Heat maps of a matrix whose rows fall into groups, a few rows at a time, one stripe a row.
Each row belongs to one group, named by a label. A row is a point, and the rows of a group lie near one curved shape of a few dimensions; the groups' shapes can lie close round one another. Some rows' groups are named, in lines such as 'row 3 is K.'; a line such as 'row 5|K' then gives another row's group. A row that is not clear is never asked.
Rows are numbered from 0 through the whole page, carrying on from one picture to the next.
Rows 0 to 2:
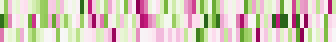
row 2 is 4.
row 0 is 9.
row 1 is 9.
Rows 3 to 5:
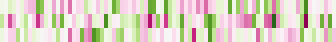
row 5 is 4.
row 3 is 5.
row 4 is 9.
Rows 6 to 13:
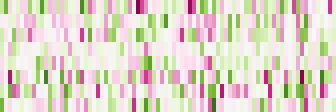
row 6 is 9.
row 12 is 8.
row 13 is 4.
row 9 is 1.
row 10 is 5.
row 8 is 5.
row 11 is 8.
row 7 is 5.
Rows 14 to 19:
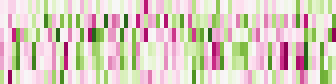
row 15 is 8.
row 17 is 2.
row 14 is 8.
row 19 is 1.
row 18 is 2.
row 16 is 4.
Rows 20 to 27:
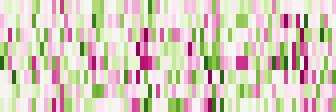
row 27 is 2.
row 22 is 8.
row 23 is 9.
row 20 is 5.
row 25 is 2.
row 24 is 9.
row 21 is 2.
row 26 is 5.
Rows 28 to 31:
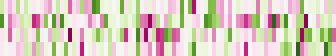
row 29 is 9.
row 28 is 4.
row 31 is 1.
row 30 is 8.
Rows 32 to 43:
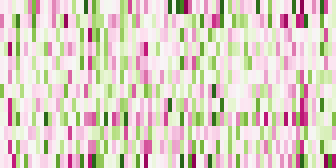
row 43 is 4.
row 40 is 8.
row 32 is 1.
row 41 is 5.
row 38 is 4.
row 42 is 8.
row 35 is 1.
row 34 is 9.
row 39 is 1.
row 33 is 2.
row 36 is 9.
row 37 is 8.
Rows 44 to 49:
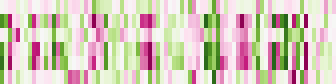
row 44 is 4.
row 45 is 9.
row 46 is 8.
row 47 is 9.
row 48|9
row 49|4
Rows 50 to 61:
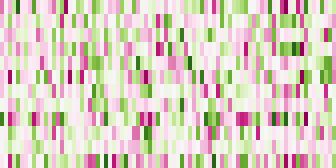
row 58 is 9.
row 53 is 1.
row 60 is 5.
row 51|1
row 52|9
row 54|5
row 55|8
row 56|2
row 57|9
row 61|8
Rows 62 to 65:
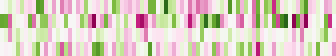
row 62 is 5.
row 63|9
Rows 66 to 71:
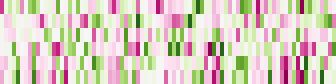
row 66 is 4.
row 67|5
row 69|2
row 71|2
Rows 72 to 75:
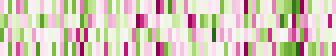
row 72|1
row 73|9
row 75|1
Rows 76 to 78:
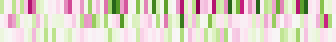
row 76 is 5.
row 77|9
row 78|8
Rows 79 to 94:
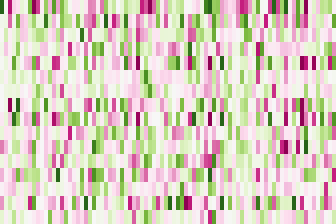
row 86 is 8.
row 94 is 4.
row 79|9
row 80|8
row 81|9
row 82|5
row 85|5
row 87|2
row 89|2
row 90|2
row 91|4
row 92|9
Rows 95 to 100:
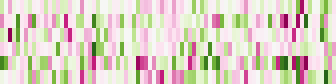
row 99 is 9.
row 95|1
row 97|1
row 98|4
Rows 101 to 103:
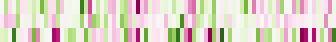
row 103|2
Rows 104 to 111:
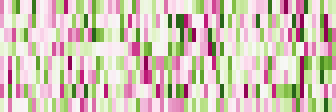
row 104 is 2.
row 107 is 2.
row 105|1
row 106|4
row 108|8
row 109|8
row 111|1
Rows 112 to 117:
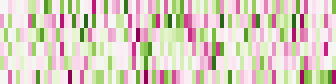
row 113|1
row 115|2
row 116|4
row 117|8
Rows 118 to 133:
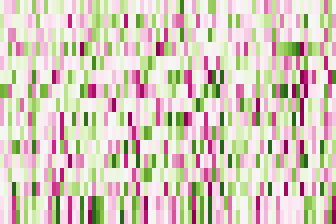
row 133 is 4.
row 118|9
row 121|1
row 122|2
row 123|2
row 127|2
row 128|2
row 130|2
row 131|2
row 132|4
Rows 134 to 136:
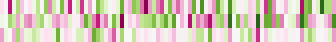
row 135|5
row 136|4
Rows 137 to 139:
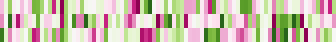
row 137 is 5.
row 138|1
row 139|9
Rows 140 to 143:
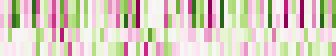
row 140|2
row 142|5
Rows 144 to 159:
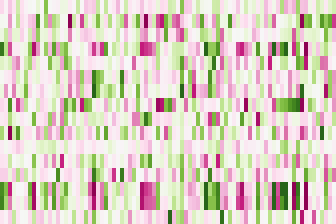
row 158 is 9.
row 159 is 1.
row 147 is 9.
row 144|8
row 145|8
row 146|1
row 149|4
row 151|1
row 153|1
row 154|8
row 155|2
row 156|4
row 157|9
